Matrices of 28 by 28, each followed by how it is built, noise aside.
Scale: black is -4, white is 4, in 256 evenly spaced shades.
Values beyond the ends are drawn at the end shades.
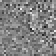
upper triangular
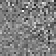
upper triangular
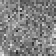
smooth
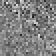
upper triangular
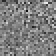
upper triangular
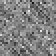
Toeplitz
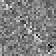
banded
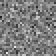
noise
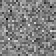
noise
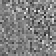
upper triangular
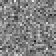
noise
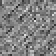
Hankel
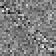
banded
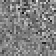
upper triangular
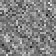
Toeplitz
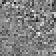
upper triangular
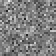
noise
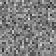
noise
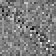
banded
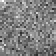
smooth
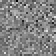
upper triangular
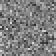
noise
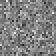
noise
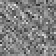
Toeplitz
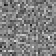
noise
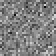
Hankel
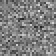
noise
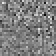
upper triangular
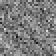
Toeplitz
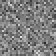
Toeplitz
